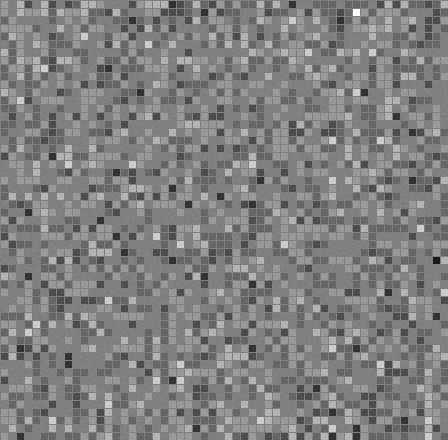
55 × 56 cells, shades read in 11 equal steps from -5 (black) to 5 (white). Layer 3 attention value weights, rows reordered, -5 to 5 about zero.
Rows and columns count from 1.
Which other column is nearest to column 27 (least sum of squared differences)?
10
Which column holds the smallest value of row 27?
4
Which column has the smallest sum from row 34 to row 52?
49
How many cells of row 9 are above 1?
5
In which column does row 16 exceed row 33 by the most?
55
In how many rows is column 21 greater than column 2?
19
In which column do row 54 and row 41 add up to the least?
25
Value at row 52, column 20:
1
